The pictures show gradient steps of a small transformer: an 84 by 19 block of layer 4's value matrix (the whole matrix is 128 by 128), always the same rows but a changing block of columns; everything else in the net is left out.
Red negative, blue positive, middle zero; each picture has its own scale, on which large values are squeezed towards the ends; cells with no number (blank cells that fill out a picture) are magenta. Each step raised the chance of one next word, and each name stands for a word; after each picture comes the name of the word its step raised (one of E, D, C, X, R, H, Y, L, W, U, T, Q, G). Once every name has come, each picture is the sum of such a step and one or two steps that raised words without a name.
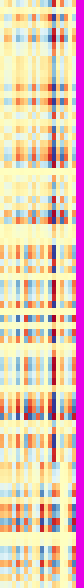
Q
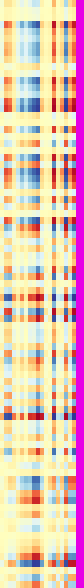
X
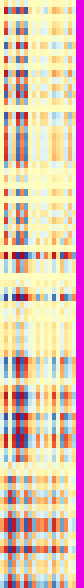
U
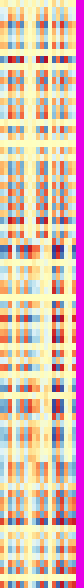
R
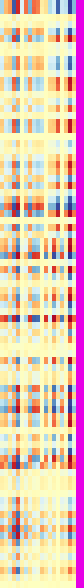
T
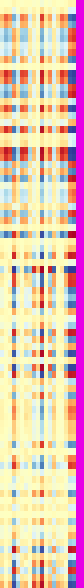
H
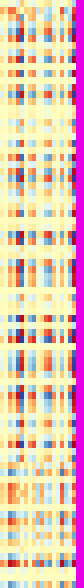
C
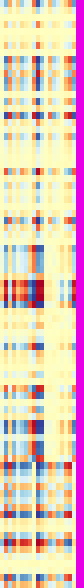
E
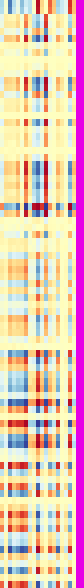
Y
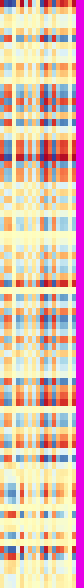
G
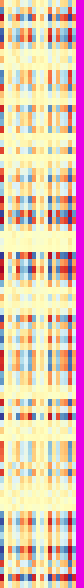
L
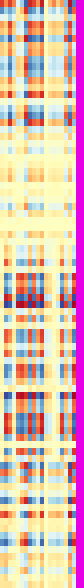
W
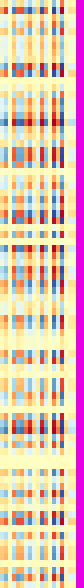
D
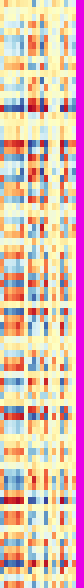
X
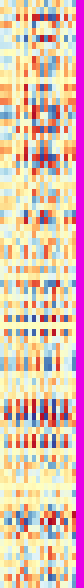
Q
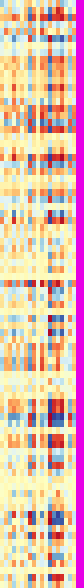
Q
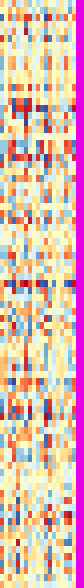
Q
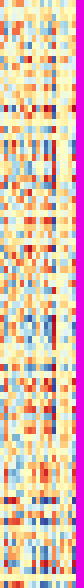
R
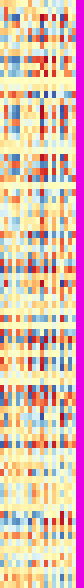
C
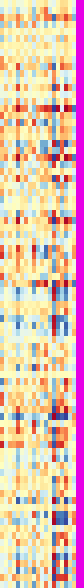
D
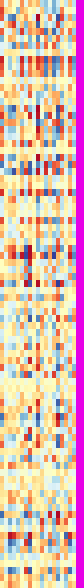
U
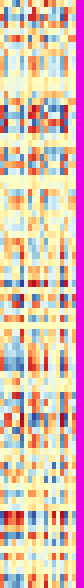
W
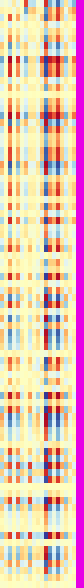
W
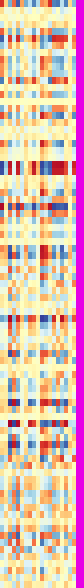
Y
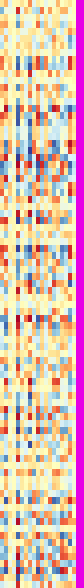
D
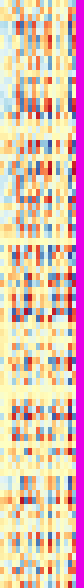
X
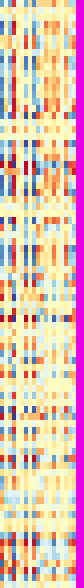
X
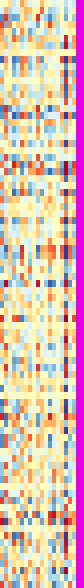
R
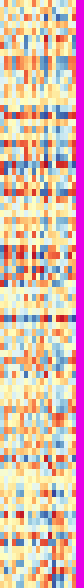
H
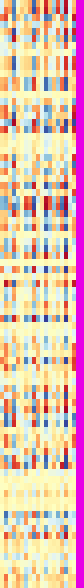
T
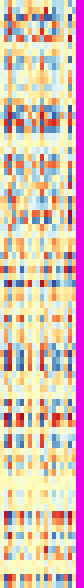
L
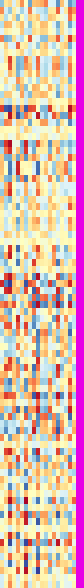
W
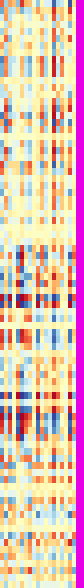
W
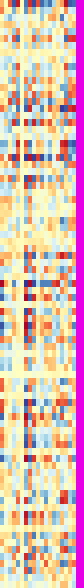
G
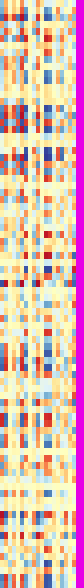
H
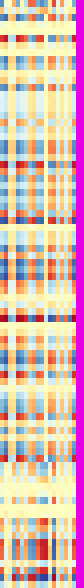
L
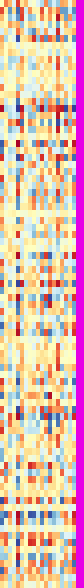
W
